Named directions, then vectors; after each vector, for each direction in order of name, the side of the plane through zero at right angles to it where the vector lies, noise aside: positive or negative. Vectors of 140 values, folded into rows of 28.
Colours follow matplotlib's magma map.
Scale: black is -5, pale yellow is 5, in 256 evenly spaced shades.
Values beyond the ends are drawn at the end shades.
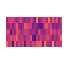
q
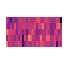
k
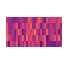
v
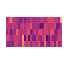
negative, positive, positive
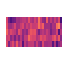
positive, negative, positive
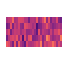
positive, positive, negative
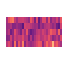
negative, positive, negative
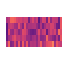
negative, positive, negative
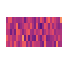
negative, positive, positive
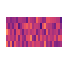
positive, positive, positive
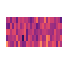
positive, positive, negative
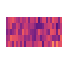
negative, positive, negative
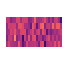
positive, negative, negative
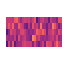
negative, negative, negative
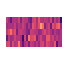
positive, negative, negative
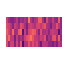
positive, negative, positive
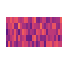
negative, negative, negative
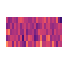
positive, positive, negative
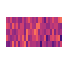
negative, negative, positive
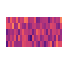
negative, negative, negative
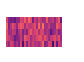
positive, negative, positive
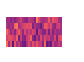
positive, positive, positive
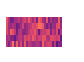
positive, negative, positive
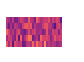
positive, positive, positive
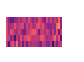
positive, negative, positive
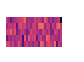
positive, negative, negative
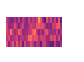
positive, negative, positive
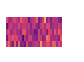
positive, positive, negative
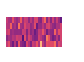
positive, positive, negative
